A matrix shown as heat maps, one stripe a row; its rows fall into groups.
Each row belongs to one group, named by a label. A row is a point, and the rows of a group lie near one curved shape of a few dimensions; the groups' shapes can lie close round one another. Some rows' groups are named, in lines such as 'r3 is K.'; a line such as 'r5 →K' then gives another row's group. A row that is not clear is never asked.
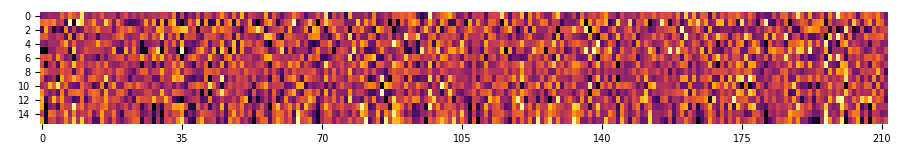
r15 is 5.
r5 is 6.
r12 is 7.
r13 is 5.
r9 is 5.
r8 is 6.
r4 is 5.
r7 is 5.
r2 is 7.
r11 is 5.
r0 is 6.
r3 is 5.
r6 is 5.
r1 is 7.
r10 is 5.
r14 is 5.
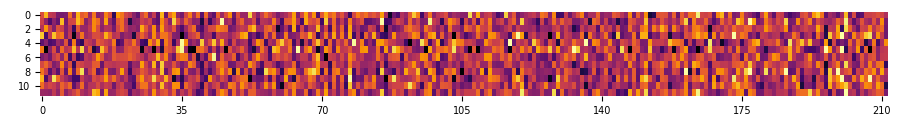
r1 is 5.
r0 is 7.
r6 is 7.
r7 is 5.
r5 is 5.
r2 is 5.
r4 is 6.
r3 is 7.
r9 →7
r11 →5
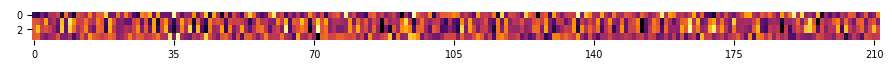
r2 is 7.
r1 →7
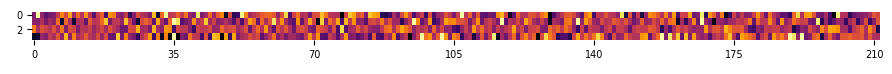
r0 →7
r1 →6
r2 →6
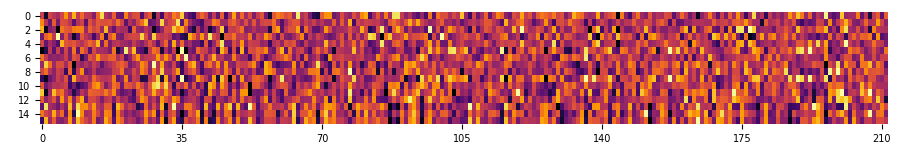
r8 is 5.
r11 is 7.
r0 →5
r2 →5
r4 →5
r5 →6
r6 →6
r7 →5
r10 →7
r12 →6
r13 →7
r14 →7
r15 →7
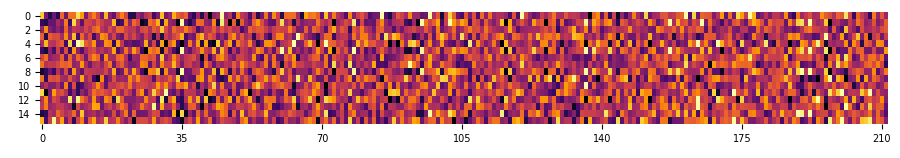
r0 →5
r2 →7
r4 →7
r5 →6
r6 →5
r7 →6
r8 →6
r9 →5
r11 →7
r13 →5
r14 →6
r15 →7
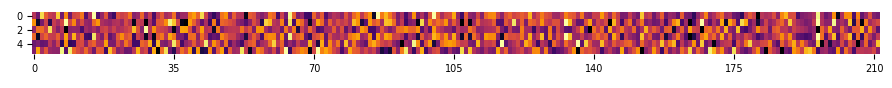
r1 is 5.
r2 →5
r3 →5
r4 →6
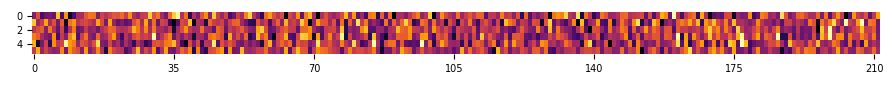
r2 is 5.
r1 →7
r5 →7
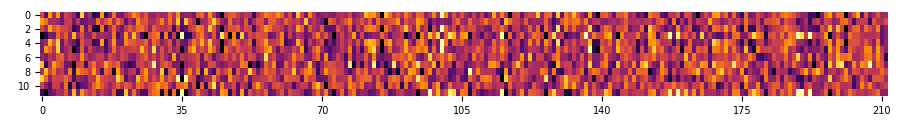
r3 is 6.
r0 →5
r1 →6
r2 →5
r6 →6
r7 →7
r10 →7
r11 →6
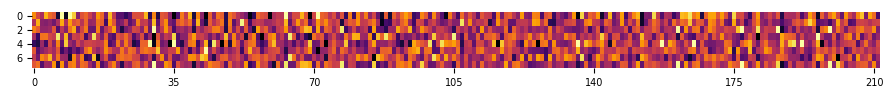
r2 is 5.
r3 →5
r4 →6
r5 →7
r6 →5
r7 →5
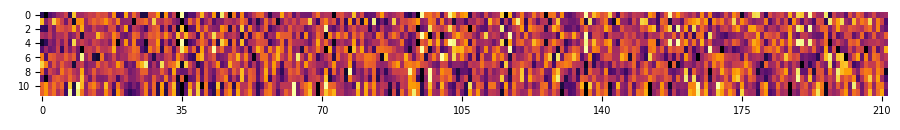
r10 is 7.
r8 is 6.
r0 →6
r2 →6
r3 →6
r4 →6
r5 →6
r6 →5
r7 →6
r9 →6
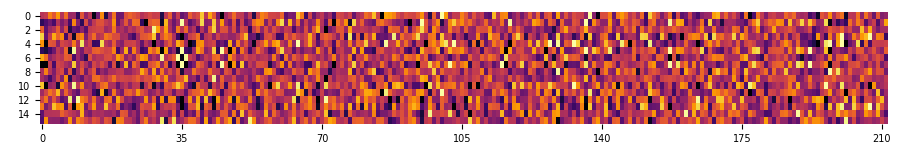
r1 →6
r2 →7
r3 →7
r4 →5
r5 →6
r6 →6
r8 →5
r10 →5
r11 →5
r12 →7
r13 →7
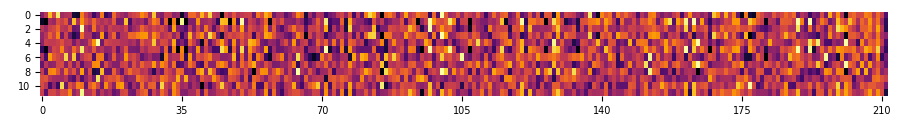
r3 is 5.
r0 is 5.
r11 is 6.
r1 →6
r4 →5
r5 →6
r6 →5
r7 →5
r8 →5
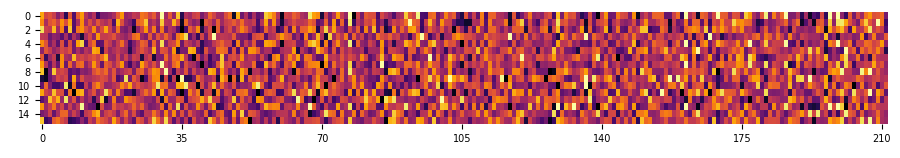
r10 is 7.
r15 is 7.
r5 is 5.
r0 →5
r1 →6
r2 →7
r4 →5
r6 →5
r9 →6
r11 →7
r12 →5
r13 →5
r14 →5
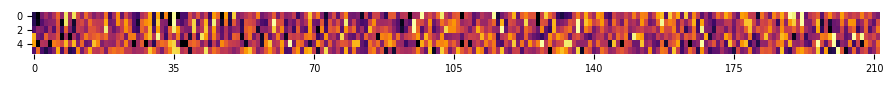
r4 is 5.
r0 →6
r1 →6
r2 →6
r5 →7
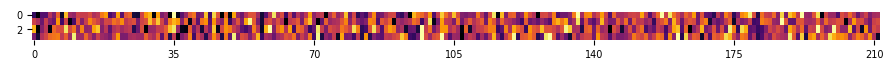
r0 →6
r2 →5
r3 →6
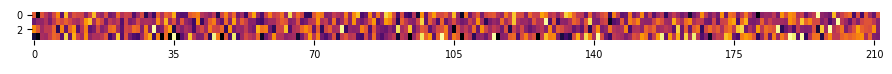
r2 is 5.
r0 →5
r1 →5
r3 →6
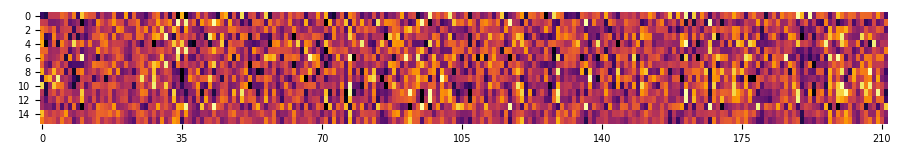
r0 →6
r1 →6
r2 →6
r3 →7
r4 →5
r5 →6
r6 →5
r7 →7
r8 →7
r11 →6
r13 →6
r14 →6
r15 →6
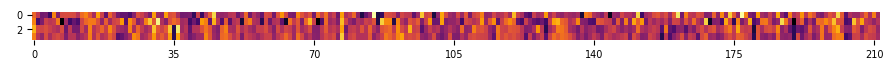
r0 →5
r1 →7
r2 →6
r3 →6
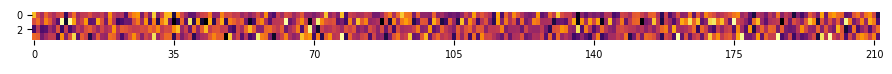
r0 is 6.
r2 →7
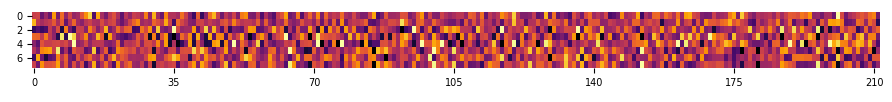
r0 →5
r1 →6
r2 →6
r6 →7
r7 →5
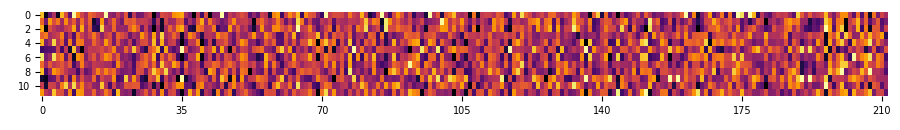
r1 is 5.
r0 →5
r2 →5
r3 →5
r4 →7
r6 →7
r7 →6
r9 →6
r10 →5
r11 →7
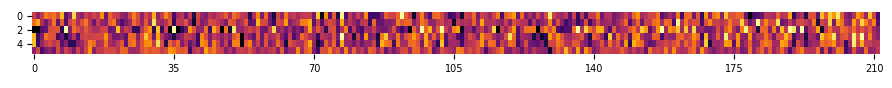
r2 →6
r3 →7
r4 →7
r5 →7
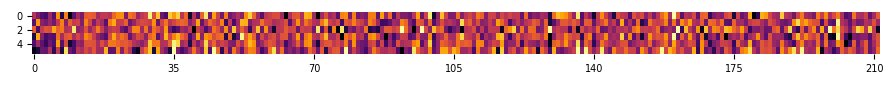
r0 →7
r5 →6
